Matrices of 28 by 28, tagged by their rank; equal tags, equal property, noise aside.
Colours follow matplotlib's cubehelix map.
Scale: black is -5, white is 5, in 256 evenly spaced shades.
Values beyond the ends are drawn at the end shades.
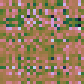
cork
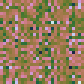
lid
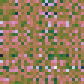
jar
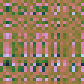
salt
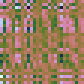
salt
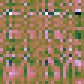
salt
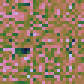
lid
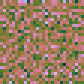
lid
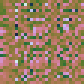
jar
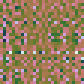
jar
